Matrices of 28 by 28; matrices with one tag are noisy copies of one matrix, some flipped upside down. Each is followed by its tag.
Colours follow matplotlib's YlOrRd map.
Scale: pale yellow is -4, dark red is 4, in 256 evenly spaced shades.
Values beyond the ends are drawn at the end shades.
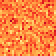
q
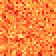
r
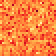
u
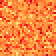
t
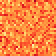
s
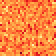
s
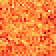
q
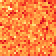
u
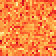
t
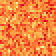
u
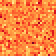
r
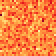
u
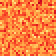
r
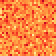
q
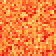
q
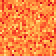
q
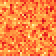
u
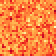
u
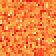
s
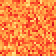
r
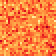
u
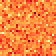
s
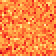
q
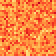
r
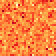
t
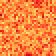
s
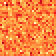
r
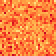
q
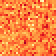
u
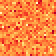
r
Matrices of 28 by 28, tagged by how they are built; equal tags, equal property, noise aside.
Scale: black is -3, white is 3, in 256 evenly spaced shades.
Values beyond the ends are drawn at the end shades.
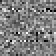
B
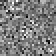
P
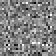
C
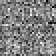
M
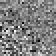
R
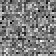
M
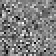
R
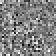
R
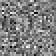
C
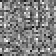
M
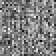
M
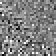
R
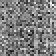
M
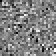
P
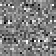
B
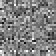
C
